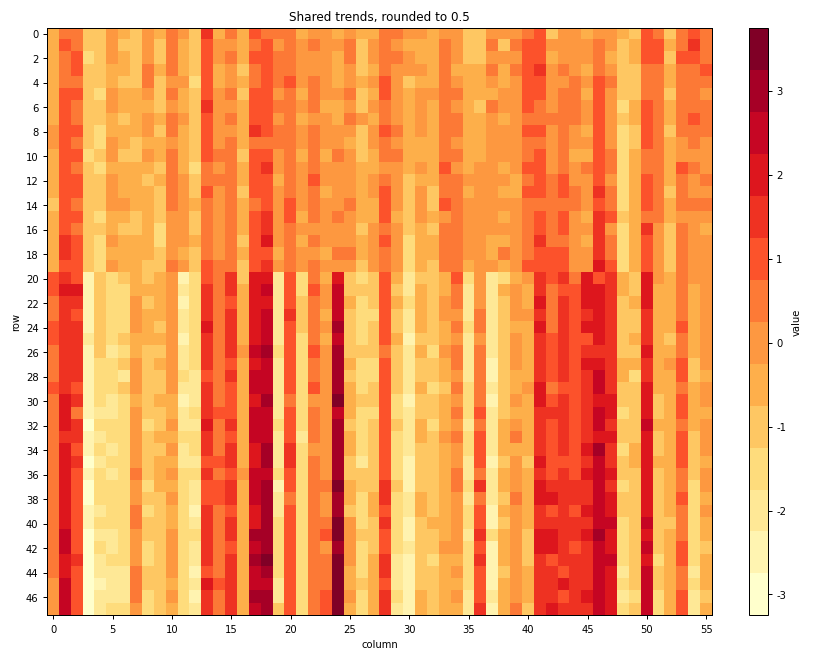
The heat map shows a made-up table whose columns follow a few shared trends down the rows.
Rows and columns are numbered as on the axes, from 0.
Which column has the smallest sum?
3
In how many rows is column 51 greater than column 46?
3
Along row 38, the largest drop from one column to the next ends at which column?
19
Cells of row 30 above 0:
21
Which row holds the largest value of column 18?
43
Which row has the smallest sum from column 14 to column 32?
20
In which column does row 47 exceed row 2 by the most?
24
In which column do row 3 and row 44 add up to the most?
18
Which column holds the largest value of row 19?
46
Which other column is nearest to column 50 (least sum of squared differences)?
1
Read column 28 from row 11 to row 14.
0 0.5 1 1
